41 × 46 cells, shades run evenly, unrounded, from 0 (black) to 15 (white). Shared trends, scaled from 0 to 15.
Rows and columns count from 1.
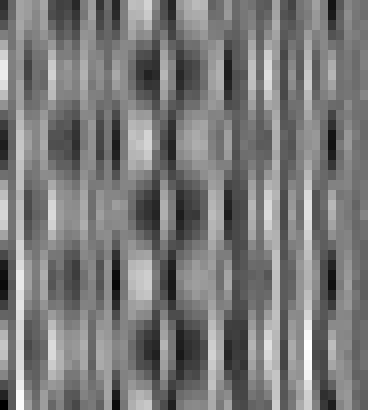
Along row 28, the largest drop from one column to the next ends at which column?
15
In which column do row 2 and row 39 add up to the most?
3
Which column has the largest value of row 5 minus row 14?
1
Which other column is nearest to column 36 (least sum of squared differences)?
30
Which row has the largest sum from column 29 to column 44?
35
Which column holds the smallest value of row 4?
22
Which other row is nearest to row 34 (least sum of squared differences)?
37
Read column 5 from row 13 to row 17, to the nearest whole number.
8 8 8 8 7
